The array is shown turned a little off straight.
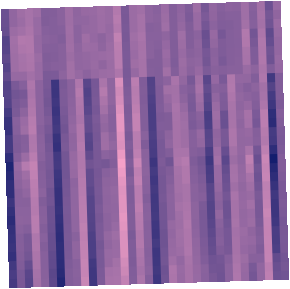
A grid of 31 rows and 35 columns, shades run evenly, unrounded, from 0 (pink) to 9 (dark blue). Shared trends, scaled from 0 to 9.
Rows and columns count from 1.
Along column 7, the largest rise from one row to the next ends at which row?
9
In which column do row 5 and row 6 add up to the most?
1
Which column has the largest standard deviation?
7
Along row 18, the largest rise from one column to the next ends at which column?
34
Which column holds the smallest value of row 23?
15
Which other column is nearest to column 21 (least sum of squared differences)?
14
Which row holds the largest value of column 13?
18
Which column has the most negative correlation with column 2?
29
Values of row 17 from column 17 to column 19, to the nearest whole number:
2 4 7
